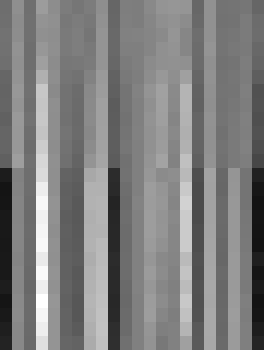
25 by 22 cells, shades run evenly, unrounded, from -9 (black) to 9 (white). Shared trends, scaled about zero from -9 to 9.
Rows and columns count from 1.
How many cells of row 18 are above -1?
13
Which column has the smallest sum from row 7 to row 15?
22
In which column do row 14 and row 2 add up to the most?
4
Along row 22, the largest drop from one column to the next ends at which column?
10
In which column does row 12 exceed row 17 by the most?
1
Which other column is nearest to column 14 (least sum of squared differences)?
2
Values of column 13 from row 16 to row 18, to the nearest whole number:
2 2 2
